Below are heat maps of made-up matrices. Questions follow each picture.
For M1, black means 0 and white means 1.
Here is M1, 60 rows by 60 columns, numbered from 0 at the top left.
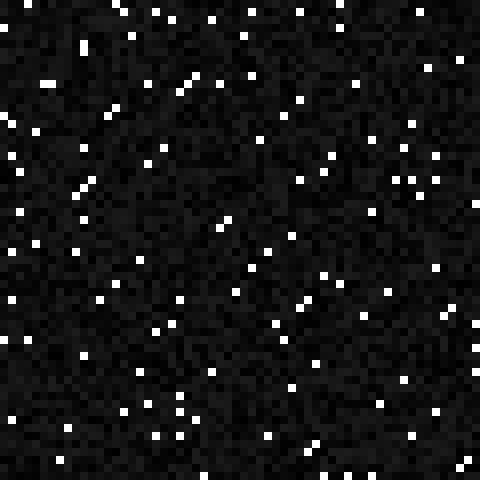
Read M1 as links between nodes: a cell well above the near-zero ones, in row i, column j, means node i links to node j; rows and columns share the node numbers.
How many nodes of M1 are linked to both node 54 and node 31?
1
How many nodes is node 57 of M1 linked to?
2
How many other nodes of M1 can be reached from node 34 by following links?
10
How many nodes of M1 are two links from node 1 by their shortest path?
9
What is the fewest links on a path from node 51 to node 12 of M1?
3
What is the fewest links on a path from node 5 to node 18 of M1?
2
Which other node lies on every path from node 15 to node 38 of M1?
node 37
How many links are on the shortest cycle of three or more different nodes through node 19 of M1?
5
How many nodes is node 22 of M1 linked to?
5
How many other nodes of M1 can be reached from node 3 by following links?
5
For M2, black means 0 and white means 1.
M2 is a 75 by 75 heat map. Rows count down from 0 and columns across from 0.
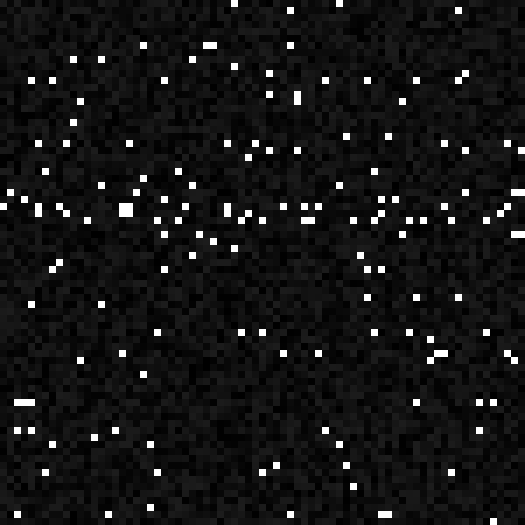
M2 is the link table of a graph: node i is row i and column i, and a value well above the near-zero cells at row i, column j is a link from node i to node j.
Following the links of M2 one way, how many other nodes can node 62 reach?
9
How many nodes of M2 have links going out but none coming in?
4
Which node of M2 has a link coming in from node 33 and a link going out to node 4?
node 57
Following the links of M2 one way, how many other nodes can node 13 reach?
8
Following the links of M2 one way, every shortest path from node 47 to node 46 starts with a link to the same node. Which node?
node 37
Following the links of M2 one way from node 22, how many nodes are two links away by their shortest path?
1
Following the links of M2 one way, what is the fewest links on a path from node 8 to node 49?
3
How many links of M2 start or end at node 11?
9
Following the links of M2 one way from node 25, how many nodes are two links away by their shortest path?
7
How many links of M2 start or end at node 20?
10
